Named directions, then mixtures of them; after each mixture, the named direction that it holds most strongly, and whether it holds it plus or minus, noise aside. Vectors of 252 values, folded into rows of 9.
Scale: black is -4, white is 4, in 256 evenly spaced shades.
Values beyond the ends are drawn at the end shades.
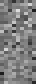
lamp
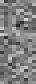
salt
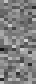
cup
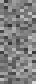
salt, plus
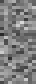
salt, minus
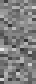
cup, minus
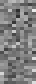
lamp, minus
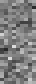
cup, plus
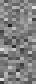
cup, minus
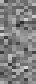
salt, plus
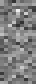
salt, plus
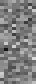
lamp, minus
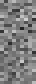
lamp, minus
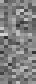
salt, plus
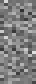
salt, minus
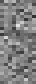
salt, minus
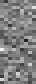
cup, minus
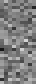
cup, plus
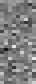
lamp, minus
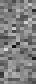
lamp, plus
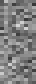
salt, minus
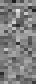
lamp, plus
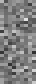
salt, plus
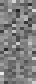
lamp, minus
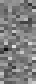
lamp, minus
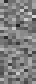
salt, plus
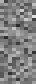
salt, plus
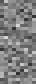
salt, minus
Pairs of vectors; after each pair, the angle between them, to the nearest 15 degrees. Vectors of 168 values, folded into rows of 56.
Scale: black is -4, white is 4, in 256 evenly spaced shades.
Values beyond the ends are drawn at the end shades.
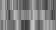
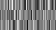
75 degrees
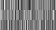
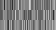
150 degrees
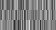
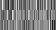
90 degrees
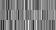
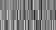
135 degrees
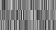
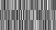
45 degrees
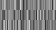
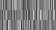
60 degrees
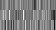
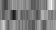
90 degrees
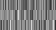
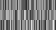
30 degrees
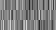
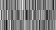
60 degrees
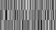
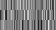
30 degrees
